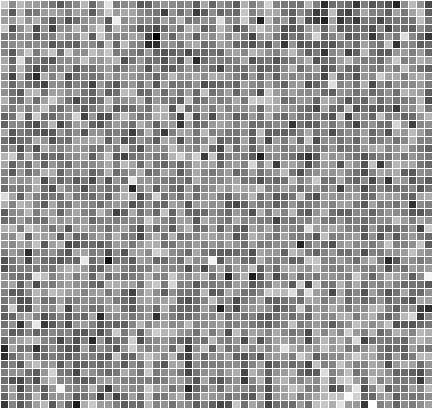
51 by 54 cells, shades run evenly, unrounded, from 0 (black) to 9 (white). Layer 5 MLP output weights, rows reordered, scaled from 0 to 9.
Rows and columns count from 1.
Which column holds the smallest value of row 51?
10
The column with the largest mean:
19
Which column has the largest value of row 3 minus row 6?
15
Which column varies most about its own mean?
5
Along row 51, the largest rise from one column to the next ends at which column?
47
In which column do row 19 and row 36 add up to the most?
22
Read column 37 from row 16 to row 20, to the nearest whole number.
2 4 6 5 4
